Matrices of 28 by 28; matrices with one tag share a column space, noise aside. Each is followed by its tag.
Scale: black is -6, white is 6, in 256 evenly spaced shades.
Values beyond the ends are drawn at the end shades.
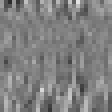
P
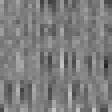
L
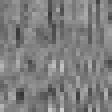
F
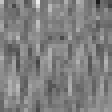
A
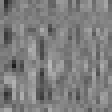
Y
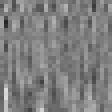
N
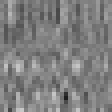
F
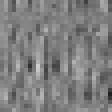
Y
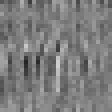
A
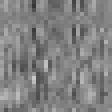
Y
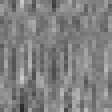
N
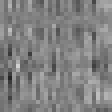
Y
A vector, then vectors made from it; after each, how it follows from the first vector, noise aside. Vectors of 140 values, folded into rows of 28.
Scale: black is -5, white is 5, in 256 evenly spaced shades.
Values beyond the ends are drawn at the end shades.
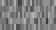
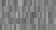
negated, shrunk.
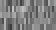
wrapped around.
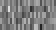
reversed, negated.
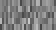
reversed, negated.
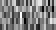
wrapped around, scaled up.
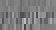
reversed, negated, partly zeroed.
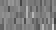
wrapped around, negated, partly zeroed.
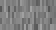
reversed, shrunk.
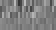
partly zeroed.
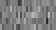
partly zeroed.
